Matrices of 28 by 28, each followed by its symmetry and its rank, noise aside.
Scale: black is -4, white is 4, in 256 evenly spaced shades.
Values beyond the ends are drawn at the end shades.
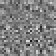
no symmetry, rank four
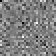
symmetric, rank three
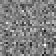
no symmetry, rank three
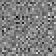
symmetric, rank five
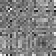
symmetric, rank five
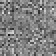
no symmetry, rank five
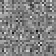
no symmetry, rank five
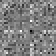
symmetric, rank five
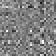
no symmetry, rank five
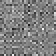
no symmetry, rank four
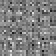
antisymmetric, rank four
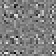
no symmetry, rank three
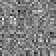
no symmetry, rank five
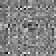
no symmetry, rank three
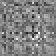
symmetric, rank three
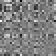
antisymmetric, rank four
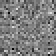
no symmetry, rank five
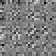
symmetric, rank three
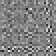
no symmetry, rank three
